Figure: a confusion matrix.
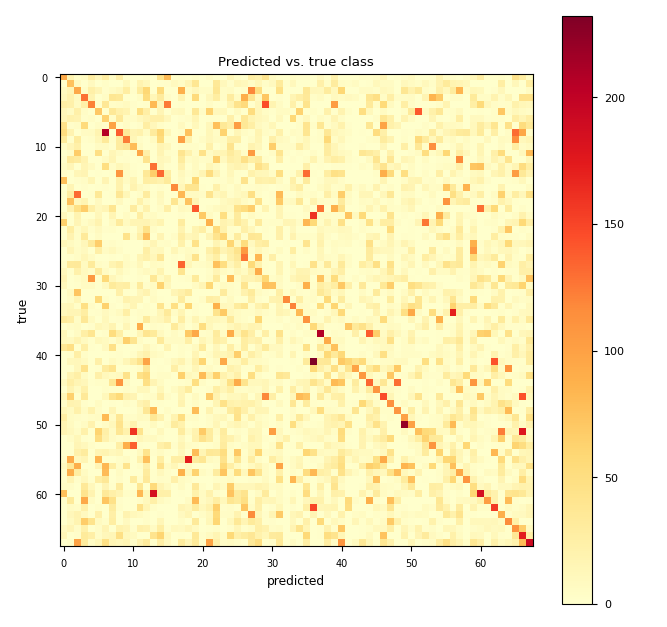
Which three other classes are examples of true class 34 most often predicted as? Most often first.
56, 50, 23
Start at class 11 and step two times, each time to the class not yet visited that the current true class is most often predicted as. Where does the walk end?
17
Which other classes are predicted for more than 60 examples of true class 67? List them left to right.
2, 21, 40, 66
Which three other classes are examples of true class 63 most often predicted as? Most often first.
27, 31, 22
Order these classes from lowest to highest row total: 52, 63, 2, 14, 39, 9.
39, 63, 52, 9, 2, 14
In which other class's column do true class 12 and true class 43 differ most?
57
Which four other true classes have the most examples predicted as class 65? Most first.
8, 9, 14, 53
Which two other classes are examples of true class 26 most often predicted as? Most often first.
28, 59
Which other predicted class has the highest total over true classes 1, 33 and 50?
49
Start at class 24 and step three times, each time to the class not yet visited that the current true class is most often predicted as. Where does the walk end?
60
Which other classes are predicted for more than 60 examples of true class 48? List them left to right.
13, 19, 64
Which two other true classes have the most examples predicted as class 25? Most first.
7, 44
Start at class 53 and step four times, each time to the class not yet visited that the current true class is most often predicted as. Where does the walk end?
54
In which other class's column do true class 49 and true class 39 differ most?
6
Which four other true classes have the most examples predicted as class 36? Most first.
41, 20, 62, 57
